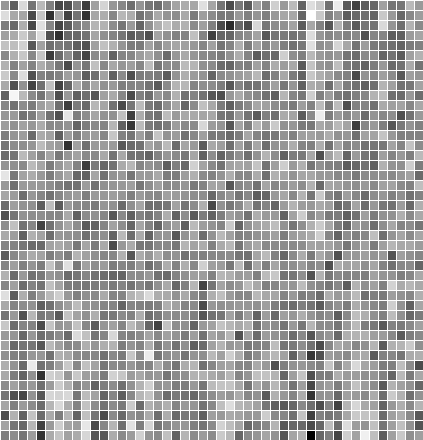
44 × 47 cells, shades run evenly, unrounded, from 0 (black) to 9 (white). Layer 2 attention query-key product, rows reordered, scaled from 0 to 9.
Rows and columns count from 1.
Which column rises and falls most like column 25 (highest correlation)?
7
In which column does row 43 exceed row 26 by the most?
15
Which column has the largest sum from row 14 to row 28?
36
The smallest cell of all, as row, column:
44, 35
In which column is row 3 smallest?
26
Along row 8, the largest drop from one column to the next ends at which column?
4
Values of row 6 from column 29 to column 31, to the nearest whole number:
3 4 4
